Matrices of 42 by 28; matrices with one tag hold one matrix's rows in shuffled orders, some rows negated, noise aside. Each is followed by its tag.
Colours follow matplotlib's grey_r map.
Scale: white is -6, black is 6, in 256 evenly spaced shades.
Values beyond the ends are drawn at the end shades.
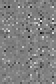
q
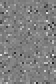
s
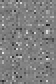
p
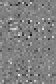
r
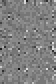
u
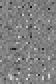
r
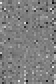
u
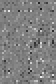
q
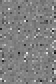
u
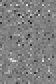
r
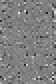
u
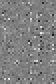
q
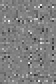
q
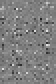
p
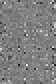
u
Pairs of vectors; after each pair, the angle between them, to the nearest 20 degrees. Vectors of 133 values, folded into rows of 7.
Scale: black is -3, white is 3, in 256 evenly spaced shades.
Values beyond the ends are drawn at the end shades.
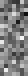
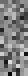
80 degrees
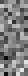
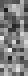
80 degrees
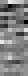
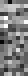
140 degrees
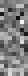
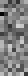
80 degrees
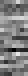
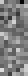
100 degrees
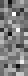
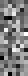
60 degrees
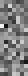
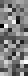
160 degrees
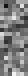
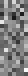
120 degrees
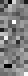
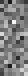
40 degrees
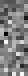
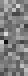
140 degrees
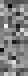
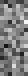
80 degrees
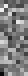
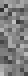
160 degrees
